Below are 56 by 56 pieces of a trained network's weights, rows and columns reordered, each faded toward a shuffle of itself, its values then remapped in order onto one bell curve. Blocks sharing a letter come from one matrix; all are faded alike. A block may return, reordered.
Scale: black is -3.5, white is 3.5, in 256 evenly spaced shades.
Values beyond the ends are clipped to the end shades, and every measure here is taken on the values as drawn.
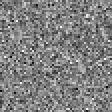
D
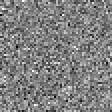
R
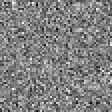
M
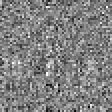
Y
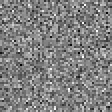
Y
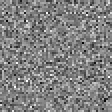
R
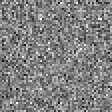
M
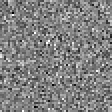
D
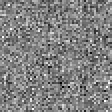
Y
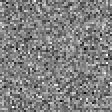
D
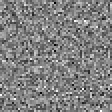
R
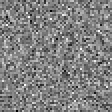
D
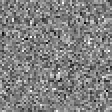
R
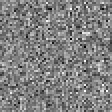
Y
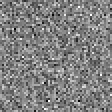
M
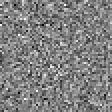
Y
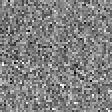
D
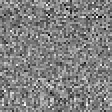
M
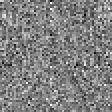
Y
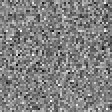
R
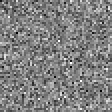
D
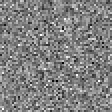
D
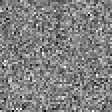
D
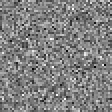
D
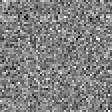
M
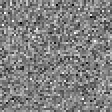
D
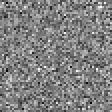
R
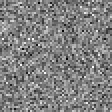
D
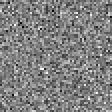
D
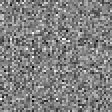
Y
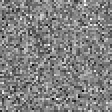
R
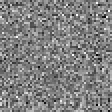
R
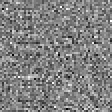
M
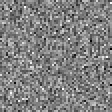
D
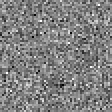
R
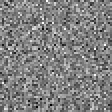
M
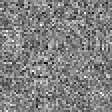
M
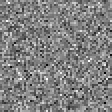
R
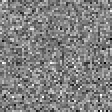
M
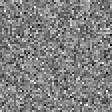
D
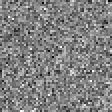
D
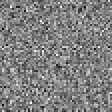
M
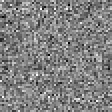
R
